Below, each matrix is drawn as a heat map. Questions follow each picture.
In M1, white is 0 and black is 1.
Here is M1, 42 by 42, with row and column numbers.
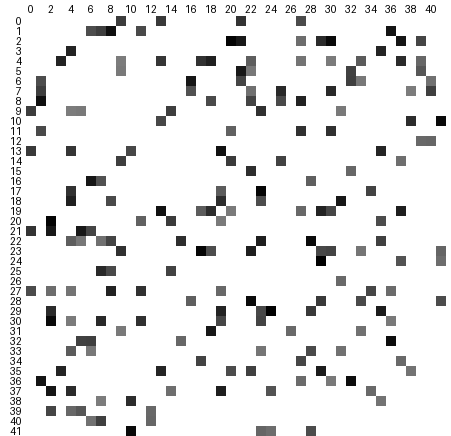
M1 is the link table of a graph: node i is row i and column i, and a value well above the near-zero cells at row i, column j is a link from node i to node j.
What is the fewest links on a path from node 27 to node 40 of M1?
4
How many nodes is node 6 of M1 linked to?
6
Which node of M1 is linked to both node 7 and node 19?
node 30
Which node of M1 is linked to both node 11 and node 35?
node 20
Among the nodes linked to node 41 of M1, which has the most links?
node 23
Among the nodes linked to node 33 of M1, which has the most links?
node 4
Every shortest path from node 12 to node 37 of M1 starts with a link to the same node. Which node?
node 39
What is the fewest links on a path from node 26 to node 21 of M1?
4
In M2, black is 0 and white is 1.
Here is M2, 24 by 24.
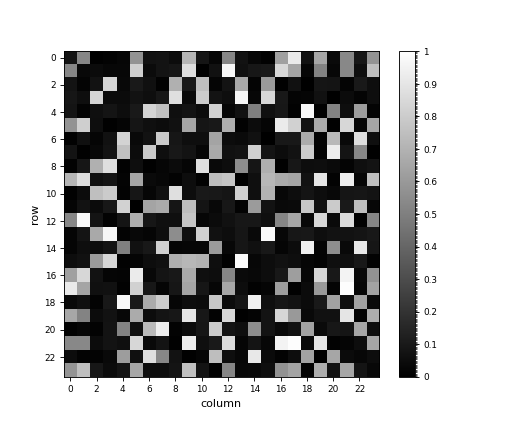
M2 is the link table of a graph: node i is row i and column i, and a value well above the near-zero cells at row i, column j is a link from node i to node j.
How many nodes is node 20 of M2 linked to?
7
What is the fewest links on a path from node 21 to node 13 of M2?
3
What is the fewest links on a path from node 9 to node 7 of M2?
2
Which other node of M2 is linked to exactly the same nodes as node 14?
node 6
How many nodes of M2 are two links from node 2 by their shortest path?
1
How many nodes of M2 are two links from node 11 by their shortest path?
10
